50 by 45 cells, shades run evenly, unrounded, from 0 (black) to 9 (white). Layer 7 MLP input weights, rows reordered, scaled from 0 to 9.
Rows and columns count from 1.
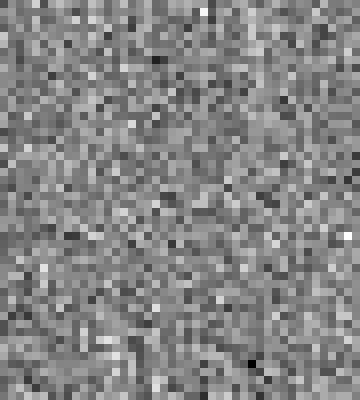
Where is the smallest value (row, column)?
46, 32
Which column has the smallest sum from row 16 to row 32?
28
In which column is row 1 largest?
5
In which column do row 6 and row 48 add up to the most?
38
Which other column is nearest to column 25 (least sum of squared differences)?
45
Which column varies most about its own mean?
20
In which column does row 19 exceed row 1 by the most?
1
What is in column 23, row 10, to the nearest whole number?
2
